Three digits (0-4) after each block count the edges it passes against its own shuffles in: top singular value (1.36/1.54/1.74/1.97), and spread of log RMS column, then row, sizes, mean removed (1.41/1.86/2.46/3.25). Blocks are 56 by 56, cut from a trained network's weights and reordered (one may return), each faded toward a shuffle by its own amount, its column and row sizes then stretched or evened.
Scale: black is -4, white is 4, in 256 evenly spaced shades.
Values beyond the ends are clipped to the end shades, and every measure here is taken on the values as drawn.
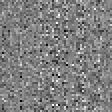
0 3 0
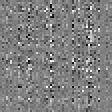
2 4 2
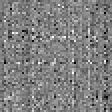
2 2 2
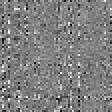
3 3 2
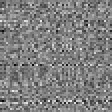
4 0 3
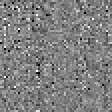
0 2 1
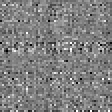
1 0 3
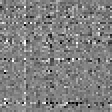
1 1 3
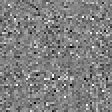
0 2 2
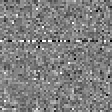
2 0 1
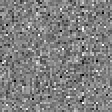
2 1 0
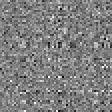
4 1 2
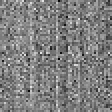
3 0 1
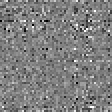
0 2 3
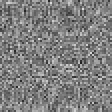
4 0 0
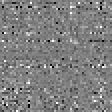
0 2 3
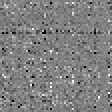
0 2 2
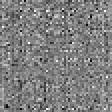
1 1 2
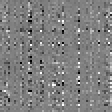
2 4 2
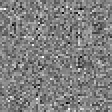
2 1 1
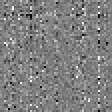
2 3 0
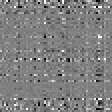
3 2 4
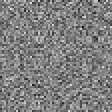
4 0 1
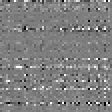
3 2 4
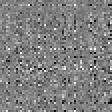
1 3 3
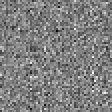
3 1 0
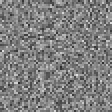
3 0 0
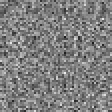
4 1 1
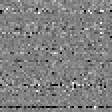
2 0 3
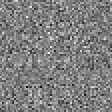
3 0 2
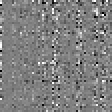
0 4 2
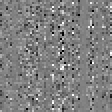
0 4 1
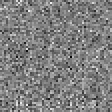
3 1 1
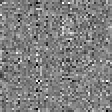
2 3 1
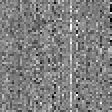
2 3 0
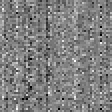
2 3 0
